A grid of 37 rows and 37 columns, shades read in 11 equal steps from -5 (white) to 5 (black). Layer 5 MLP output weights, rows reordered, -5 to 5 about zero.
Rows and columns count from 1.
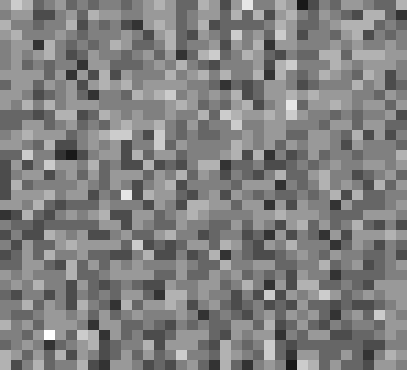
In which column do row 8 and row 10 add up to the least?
16
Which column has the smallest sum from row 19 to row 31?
28
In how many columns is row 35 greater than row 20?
19
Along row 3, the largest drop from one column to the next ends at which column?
14
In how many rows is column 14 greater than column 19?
16
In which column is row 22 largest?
1
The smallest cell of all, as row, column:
34, 5
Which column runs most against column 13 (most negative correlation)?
2
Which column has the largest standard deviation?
25
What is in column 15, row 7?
-1
